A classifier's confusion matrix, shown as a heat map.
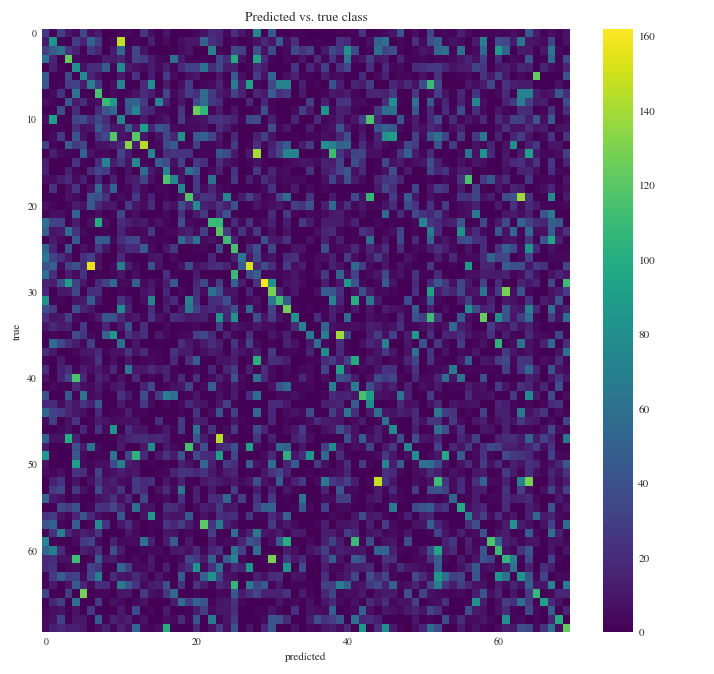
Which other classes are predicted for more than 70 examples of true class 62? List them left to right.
20, 27, 32
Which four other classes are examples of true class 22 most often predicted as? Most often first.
23, 7, 50, 0
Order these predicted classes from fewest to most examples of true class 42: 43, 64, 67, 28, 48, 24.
24, 48, 67, 28, 64, 43
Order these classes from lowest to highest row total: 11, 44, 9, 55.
11, 44, 55, 9
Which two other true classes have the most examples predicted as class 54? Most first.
39, 34
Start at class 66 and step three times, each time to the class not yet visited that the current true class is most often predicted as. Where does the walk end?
67
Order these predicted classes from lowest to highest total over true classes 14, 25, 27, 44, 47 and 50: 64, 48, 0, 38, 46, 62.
46, 48, 62, 38, 0, 64
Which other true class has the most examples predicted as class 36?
68
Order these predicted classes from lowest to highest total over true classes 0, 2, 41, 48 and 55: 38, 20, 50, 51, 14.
20, 50, 51, 14, 38
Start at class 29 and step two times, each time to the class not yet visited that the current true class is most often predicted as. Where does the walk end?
16
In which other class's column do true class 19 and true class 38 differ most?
63
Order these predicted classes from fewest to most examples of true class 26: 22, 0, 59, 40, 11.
11, 22, 40, 59, 0
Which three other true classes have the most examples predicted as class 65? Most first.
5, 56, 10
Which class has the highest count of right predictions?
29
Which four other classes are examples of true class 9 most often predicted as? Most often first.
20, 21, 37, 12
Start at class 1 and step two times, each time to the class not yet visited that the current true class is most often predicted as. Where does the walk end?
43
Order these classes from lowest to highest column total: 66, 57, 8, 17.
66, 17, 8, 57
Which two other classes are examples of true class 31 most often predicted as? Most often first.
41, 0
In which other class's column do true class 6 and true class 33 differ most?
58
